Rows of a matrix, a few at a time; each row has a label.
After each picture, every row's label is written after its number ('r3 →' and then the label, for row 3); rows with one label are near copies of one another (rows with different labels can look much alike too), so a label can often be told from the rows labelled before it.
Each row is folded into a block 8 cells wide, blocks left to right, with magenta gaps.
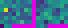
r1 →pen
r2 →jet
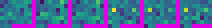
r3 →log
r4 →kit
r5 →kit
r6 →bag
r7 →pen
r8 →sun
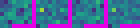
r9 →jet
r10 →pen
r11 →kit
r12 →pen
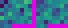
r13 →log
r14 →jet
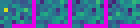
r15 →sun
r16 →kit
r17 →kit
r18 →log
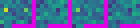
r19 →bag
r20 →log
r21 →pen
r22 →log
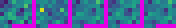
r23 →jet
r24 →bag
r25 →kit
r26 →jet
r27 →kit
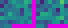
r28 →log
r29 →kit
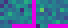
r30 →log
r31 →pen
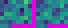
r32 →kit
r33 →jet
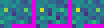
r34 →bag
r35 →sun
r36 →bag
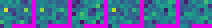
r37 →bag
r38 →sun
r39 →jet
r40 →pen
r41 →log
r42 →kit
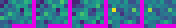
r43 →log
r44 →log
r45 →jet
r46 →bag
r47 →bag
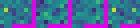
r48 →bag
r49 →jet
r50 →kit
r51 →bag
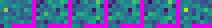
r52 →pen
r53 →log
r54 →kit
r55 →log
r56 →kit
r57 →sun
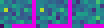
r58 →pen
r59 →sun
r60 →kit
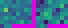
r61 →pen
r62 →jet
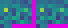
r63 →sun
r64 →sun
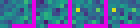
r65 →kit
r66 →jet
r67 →bag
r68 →sun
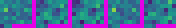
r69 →pen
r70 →jet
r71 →jet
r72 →bag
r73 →kit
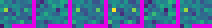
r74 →pen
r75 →log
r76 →bag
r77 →bag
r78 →log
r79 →pen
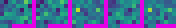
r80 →kit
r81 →log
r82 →bag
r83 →jet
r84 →sun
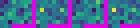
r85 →jet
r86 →bag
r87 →kit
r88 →sun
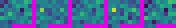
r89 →log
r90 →bag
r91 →log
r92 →sun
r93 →log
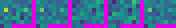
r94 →sun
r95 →pen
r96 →log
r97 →kit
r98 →pen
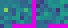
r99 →sun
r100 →log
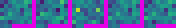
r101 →log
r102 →kit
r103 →bag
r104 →log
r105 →log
